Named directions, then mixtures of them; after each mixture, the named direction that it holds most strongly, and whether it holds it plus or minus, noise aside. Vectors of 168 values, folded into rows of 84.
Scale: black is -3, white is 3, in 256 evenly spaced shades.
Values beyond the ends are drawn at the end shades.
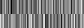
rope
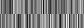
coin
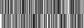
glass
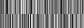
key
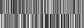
rope, plus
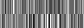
glass, plus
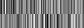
rope, plus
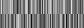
coin, minus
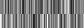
glass, plus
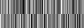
coin, minus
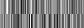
key, minus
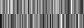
glass, minus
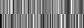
glass, minus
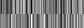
key, plus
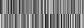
rope, plus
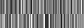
rope, plus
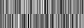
key, plus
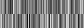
coin, plus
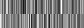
key, minus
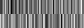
rope, plus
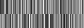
key, plus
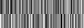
rope, plus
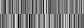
coin, plus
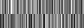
rope, minus
